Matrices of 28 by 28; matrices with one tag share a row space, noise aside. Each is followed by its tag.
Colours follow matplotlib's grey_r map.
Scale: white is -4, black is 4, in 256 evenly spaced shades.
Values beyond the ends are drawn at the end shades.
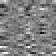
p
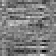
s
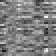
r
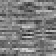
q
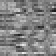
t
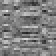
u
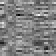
r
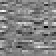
r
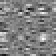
p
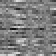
t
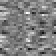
p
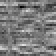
q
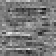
s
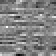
t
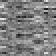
r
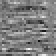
s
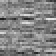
q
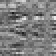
t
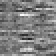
q
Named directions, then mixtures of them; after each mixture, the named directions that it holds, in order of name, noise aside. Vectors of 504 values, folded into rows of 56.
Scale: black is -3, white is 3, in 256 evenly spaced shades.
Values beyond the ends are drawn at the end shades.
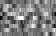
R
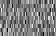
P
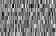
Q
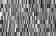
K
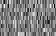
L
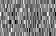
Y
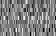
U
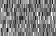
L, P, R.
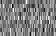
P, Q, U.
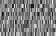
Q.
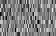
K.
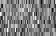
K, R.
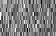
K, Y.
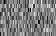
K, L, Q.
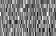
U, Y.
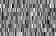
L, P, Q.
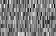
L.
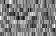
L, R, U.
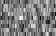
L, R, U.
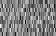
K, P, U.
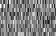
L.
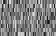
L.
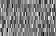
P.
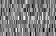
U.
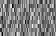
K, P, Q.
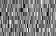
K, U, Y.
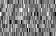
K, R, Y.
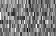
K, R, Y.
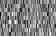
Y.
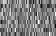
K, L, Y.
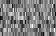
P, R.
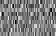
Q, Y.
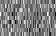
Y.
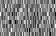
Y.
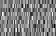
Q, U.
